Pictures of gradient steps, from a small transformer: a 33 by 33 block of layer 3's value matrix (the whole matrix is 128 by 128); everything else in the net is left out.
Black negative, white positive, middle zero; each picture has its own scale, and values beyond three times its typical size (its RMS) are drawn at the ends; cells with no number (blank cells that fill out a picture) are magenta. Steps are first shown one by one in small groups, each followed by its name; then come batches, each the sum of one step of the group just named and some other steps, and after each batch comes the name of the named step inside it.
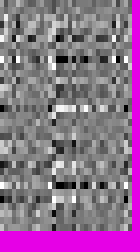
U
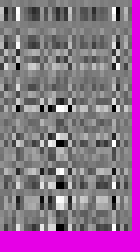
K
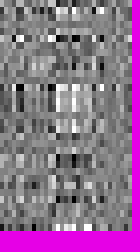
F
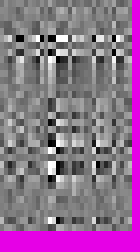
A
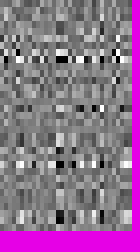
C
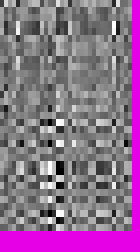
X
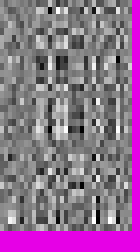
U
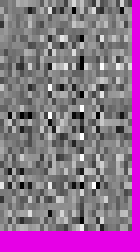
U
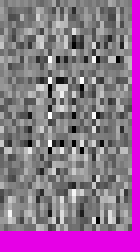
U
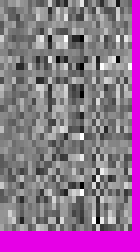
U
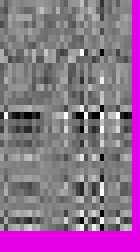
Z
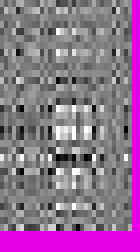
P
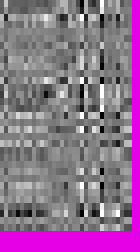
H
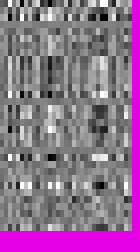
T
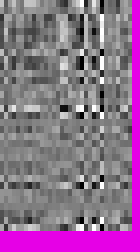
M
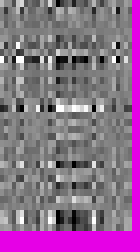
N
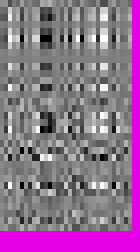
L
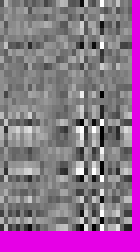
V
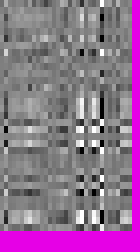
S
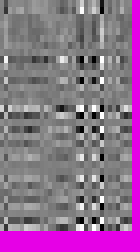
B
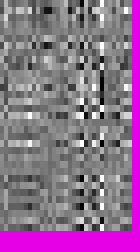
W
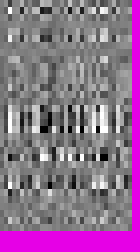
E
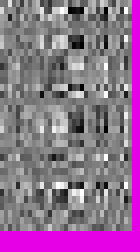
T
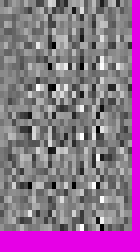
B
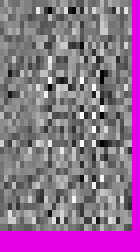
W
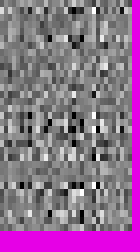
E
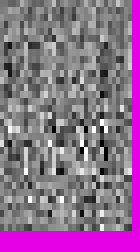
V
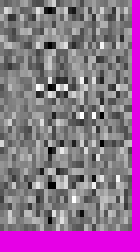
W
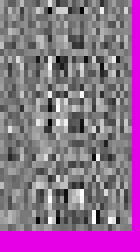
N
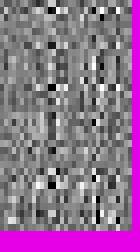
H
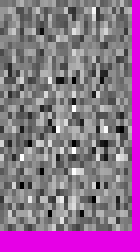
P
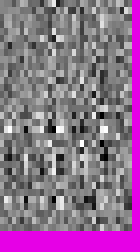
W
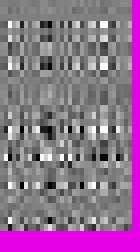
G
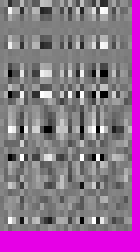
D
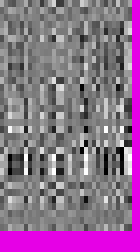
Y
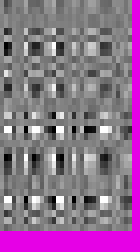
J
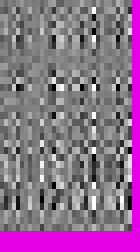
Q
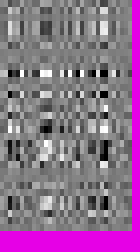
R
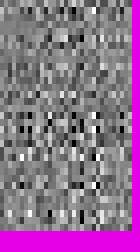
D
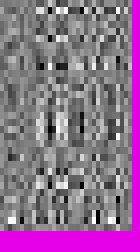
G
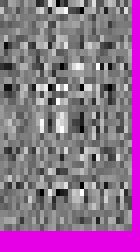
Q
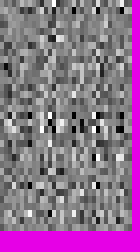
R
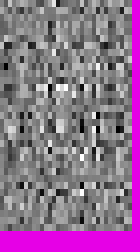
G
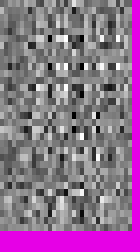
J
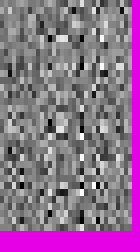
R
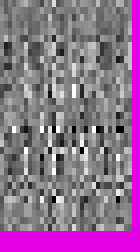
Y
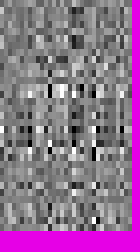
G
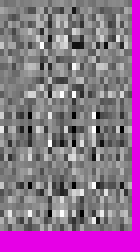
G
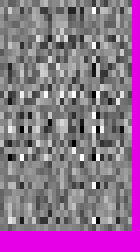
D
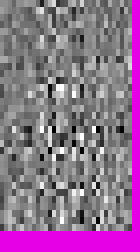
Y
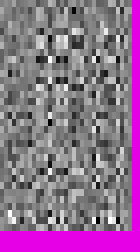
R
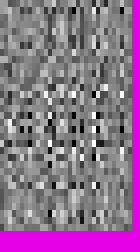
D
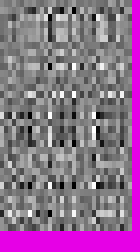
G
